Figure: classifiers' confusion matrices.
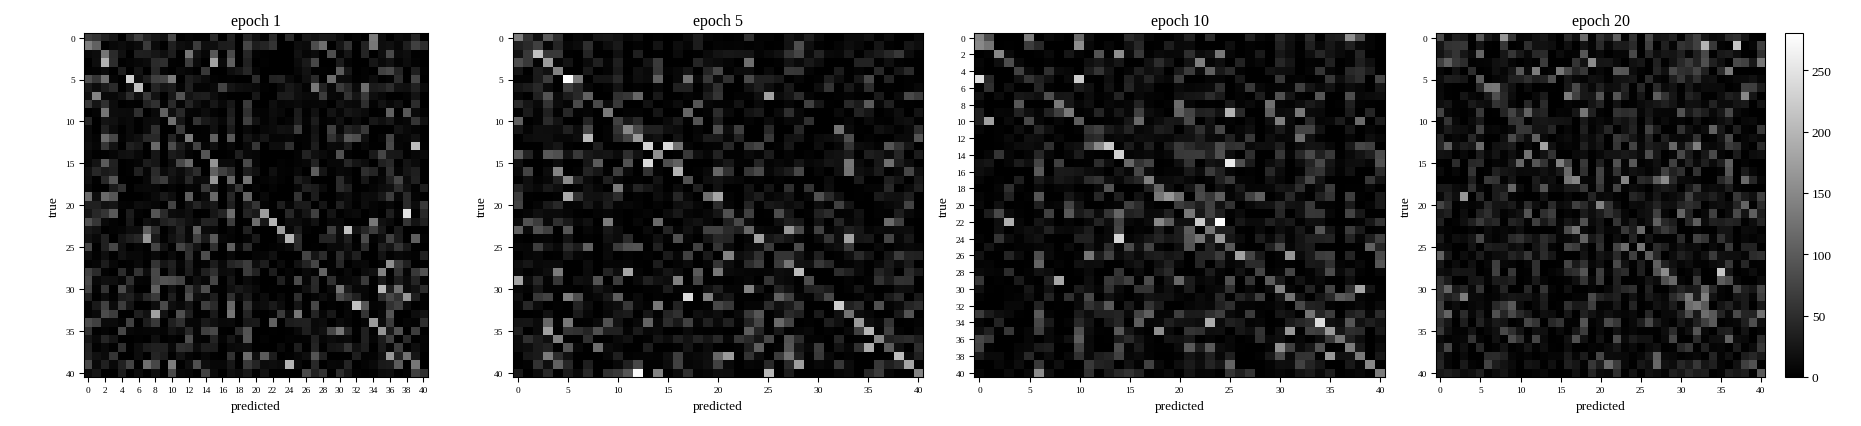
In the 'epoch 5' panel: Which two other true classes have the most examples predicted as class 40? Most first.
12, 7
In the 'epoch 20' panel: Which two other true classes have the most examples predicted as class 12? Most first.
4, 15
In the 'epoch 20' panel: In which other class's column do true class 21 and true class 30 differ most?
33
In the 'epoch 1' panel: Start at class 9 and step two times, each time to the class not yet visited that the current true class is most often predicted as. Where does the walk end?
12
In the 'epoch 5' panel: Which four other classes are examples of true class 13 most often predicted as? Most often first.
15, 16, 37, 24
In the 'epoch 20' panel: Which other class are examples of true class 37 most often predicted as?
1
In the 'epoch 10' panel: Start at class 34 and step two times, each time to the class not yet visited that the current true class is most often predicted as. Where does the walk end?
21
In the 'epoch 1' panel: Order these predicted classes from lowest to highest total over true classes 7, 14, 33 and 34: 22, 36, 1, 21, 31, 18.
21, 18, 31, 22, 36, 1
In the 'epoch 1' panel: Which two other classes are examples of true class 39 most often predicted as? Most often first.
24, 10
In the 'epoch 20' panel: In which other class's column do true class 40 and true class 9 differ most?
18
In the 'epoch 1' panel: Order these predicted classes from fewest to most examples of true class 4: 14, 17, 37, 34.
34, 17, 37, 14
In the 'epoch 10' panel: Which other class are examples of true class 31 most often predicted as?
36
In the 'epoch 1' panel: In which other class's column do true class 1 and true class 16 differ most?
0
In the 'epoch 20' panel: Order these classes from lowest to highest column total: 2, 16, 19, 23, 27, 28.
2, 19, 23, 28, 16, 27
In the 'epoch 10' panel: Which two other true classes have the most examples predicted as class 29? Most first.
8, 9
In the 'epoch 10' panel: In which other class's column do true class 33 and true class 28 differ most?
17
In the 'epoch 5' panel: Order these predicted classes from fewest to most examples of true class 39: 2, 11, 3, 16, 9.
9, 3, 11, 2, 16
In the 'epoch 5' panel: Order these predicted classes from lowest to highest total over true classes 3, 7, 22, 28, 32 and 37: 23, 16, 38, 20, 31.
31, 16, 38, 23, 20
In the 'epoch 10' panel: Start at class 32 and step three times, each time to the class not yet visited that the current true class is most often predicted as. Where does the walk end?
27
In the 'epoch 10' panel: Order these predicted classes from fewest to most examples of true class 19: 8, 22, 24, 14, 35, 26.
8, 26, 14, 35, 22, 24
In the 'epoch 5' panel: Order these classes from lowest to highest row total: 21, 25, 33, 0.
21, 0, 33, 25
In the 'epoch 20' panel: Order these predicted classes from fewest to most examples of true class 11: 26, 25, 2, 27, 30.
25, 2, 27, 30, 26
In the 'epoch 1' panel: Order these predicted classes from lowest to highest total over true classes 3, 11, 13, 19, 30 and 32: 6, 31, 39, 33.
6, 31, 33, 39
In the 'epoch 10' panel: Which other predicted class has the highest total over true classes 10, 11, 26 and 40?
6
